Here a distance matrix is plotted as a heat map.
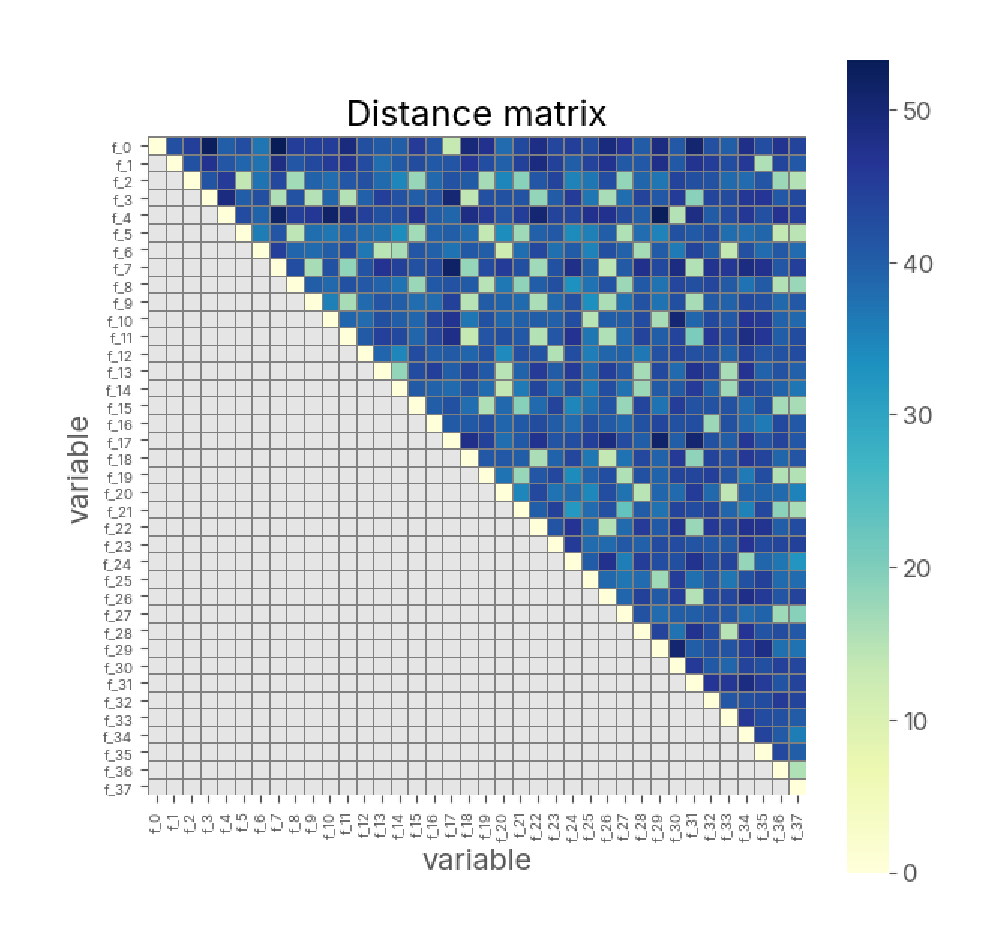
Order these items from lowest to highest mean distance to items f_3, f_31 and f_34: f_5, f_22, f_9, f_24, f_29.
f_9, f_22, f_24, f_5, f_29
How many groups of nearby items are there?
10
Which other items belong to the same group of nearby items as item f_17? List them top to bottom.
f_0
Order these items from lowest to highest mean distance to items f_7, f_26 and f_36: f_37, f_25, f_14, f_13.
f_37, f_25, f_14, f_13
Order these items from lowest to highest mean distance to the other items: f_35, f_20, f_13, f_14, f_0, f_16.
f_20, f_14, f_13, f_16, f_35, f_0
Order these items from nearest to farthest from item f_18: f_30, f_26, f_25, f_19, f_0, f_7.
f_26, f_7, f_25, f_19, f_30, f_0
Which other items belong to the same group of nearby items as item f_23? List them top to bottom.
f_12
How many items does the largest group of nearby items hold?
9
